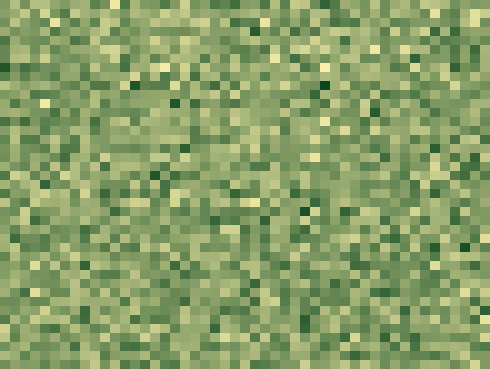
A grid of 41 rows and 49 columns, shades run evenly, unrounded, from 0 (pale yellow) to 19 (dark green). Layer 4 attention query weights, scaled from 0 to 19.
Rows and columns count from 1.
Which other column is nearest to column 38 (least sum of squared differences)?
45
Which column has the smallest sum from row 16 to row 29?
28
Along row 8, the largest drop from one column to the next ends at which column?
33
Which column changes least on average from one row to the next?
34
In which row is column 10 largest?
14
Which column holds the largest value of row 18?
48
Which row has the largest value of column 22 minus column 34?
37
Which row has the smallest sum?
2
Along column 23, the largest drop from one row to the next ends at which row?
26
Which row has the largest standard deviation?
8
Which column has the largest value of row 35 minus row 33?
49
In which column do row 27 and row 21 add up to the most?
5
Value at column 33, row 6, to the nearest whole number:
3
